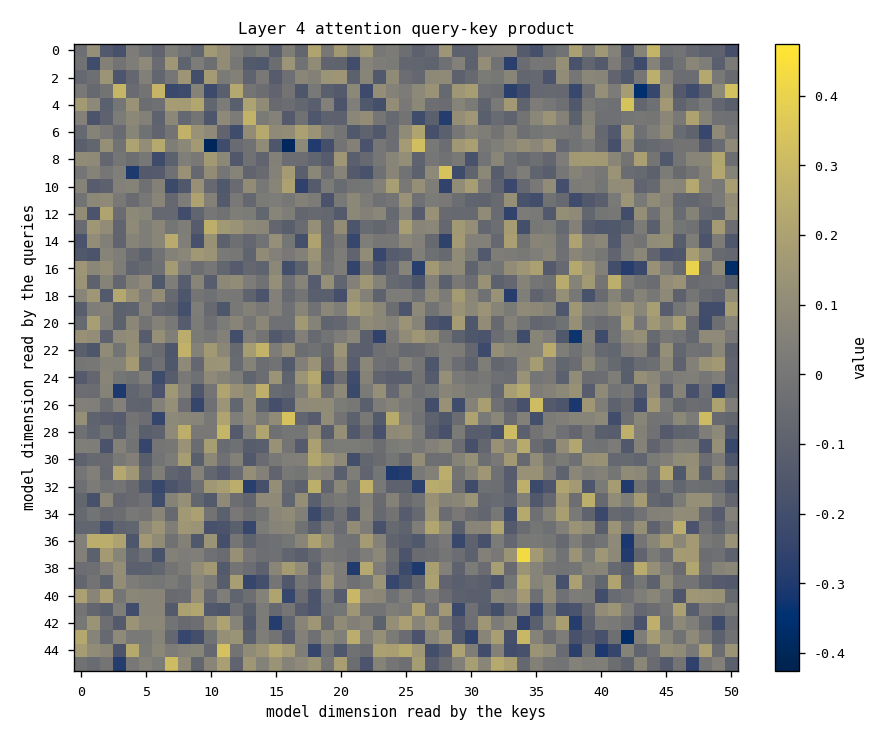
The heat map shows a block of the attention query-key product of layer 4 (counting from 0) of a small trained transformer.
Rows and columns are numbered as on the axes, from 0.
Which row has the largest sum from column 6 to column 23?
45
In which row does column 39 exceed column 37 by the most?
26
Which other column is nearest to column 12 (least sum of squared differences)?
23
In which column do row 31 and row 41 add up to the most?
28
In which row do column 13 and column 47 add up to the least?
35
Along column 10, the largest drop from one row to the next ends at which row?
7
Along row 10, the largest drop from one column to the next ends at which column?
17
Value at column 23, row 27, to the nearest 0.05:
-0.15
